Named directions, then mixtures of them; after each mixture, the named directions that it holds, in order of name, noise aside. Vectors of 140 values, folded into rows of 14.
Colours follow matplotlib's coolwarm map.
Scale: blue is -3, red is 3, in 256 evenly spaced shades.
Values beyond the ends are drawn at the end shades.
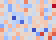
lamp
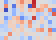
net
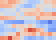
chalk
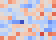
chalk, lamp.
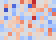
net.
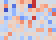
net.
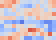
chalk.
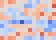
chalk, lamp.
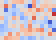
chalk, net.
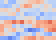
chalk.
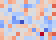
chalk, lamp.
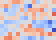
chalk, net.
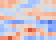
chalk.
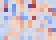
net.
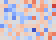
lamp, net.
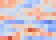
chalk.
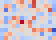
lamp, net.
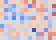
lamp, net.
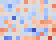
chalk, lamp.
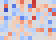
net.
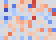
net.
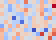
lamp.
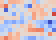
chalk, net.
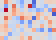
net.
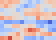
chalk.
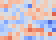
chalk, net.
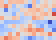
chalk, net.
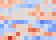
chalk.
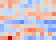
chalk.
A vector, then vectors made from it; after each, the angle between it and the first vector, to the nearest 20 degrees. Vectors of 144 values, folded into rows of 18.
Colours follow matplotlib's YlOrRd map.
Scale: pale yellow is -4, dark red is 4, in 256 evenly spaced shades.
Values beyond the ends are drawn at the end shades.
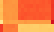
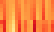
100 degrees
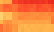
40 degrees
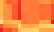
40 degrees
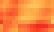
140 degrees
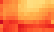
140 degrees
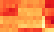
80 degrees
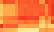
40 degrees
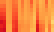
100 degrees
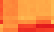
160 degrees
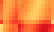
140 degrees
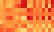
60 degrees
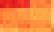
100 degrees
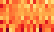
120 degrees
